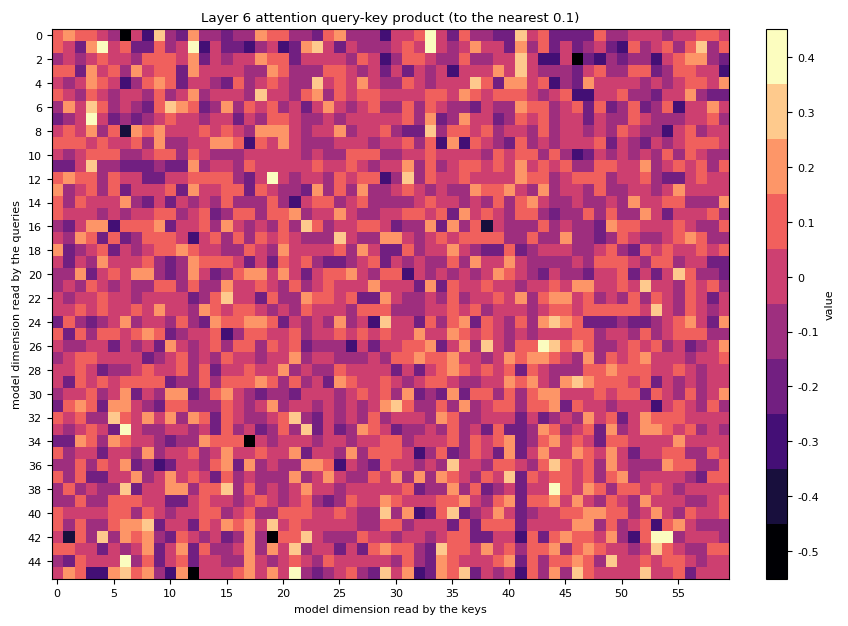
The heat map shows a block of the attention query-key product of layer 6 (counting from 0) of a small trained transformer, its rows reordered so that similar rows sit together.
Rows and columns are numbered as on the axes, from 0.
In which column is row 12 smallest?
29
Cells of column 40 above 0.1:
10
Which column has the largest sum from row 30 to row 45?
6
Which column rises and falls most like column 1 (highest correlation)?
19
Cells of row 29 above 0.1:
7
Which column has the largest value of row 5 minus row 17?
12
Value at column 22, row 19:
0.1
